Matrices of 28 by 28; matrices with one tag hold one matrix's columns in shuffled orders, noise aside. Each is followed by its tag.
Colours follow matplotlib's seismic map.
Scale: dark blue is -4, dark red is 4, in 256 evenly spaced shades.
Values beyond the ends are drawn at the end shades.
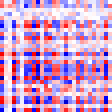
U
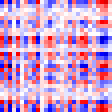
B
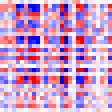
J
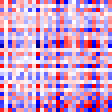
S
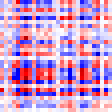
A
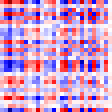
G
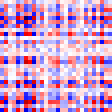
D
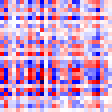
A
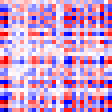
D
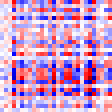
A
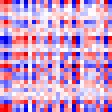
B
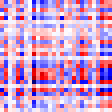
A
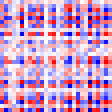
D
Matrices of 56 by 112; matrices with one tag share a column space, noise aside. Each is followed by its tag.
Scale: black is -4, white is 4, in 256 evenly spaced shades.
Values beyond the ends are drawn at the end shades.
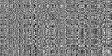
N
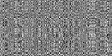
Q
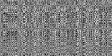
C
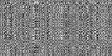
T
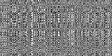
C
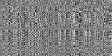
C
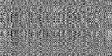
C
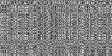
T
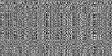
T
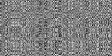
Q
